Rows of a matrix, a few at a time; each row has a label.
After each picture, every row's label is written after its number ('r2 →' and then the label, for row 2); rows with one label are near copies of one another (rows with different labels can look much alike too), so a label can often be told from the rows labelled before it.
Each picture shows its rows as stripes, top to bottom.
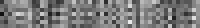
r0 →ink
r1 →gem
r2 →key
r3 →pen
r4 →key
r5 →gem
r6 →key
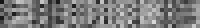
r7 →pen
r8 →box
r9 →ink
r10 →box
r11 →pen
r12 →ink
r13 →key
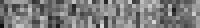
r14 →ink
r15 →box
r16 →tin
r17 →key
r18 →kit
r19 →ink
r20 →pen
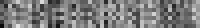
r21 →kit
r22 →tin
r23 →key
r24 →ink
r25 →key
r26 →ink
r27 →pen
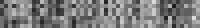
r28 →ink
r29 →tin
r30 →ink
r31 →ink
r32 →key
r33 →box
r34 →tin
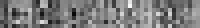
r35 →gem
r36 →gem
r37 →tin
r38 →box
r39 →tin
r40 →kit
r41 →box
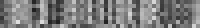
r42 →ink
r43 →kit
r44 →ink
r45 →gem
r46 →ink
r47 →kit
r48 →key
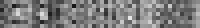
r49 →ink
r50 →box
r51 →pen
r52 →kit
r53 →gem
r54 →box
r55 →ink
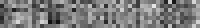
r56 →key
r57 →ink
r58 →box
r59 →kit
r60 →pen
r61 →kit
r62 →key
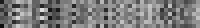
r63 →pen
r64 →box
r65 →kit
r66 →tin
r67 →kit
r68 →box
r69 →pen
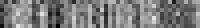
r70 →tin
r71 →ink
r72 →pen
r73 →kit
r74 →ink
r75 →ink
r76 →pen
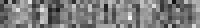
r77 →tin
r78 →ink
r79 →kit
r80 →gem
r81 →gem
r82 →kit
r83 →key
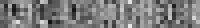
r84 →gem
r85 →tin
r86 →box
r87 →tin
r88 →key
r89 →kit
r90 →gem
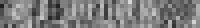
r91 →gem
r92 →pen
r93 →ink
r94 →ink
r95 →kit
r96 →key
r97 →tin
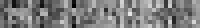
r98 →box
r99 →box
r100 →ink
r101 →gem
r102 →tin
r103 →key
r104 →box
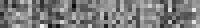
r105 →tin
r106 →box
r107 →key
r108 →pen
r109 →ink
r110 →key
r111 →kit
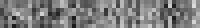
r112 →key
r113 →key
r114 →ink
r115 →kit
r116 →tin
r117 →key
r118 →box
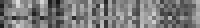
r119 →kit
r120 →pen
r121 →ink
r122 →ink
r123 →box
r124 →ink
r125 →pen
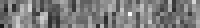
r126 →key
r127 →tin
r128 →tin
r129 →gem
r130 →kit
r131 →kit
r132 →pen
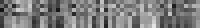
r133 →pen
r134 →tin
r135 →pen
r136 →box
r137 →ink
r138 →ink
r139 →ink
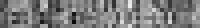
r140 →gem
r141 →gem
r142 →ink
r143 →box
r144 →key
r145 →box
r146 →gem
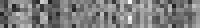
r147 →gem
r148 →tin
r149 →box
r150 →pen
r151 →gem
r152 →gem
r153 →tin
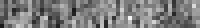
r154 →tin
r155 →key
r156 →box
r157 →tin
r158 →gem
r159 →ink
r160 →pen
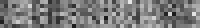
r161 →gem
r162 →tin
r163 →kit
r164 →key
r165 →ink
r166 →pen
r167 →box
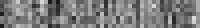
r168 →kit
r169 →ink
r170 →kit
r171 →pen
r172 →key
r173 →key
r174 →pen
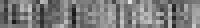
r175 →gem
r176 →tin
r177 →tin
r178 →box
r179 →tin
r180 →box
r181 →key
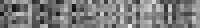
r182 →ink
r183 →box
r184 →box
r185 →pen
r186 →key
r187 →box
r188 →gem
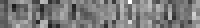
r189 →gem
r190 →box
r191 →box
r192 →key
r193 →key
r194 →gem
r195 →kit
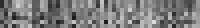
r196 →pen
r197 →pen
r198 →gem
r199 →tin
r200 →box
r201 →ink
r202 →tin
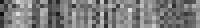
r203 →pen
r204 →tin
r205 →gem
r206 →pen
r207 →ink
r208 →pen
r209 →ink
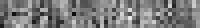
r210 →key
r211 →key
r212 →gem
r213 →box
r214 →gem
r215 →ink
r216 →pen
